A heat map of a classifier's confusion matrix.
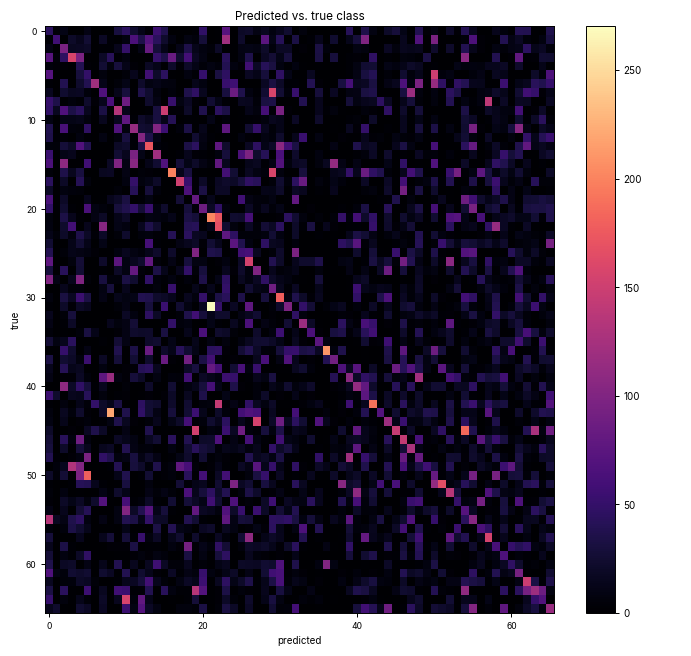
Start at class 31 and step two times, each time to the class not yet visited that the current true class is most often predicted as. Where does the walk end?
22
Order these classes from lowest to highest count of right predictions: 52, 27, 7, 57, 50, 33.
7, 50, 27, 33, 52, 57
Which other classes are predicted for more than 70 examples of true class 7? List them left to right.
24, 29, 47
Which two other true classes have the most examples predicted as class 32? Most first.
25, 19
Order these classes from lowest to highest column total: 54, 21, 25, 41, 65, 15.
15, 25, 21, 41, 65, 54
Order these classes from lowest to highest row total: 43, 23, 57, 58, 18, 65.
18, 23, 58, 57, 65, 43
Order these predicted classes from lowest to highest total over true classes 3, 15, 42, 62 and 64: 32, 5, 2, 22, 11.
32, 5, 11, 2, 22
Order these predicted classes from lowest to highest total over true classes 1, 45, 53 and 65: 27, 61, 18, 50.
27, 18, 61, 50
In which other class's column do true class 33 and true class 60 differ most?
36
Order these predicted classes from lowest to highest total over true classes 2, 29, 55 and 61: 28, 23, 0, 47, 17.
17, 28, 47, 23, 0
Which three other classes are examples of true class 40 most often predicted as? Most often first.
2, 41, 21
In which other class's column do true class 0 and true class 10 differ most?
23
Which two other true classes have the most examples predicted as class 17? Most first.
49, 36
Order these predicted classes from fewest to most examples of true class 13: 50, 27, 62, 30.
27, 50, 62, 30
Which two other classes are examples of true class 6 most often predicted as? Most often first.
50, 48
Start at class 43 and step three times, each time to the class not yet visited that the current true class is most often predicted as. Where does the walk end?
26
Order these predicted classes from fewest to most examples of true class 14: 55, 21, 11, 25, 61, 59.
21, 55, 61, 59, 25, 11
